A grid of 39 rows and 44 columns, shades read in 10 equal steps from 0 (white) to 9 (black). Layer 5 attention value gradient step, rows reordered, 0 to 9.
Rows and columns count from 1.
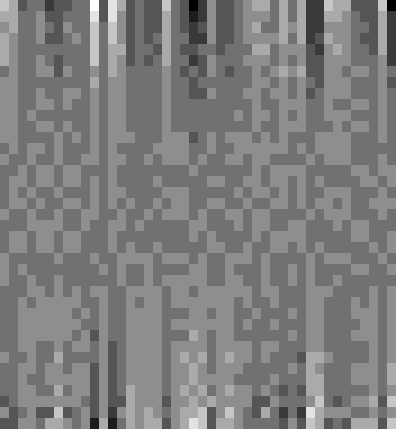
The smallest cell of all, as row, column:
1, 11
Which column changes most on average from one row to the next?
30
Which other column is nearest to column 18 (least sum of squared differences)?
25
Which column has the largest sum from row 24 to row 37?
13
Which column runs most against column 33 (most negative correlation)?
28
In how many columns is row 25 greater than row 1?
16
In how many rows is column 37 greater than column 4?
10
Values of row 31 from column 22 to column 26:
3 4 5 4 4
